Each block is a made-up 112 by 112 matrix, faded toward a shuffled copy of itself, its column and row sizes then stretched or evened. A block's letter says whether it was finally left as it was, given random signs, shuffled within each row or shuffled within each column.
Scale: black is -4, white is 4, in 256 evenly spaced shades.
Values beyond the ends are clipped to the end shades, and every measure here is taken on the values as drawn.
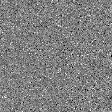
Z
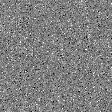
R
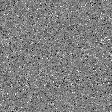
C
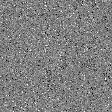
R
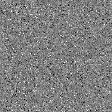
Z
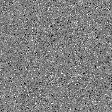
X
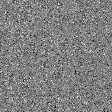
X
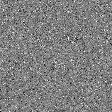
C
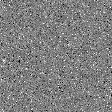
R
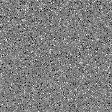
X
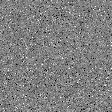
C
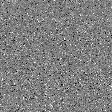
C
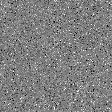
R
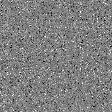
R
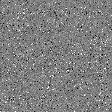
X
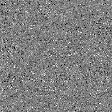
Z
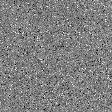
C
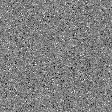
R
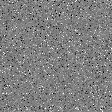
C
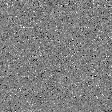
C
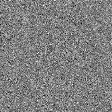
Z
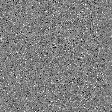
R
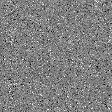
X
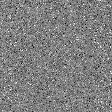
R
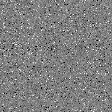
Z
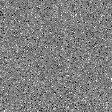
Z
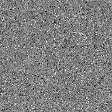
X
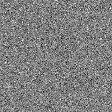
Z
